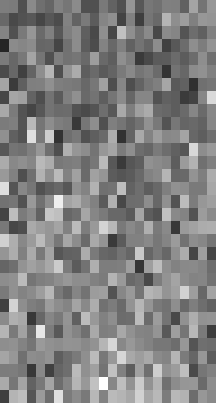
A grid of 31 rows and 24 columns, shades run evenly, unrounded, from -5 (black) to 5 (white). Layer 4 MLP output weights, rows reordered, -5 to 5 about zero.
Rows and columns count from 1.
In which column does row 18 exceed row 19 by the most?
13
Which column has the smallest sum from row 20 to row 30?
24
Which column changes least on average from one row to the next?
23
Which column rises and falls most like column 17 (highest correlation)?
15
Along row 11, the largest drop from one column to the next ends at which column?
7
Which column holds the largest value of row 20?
16
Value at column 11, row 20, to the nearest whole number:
0
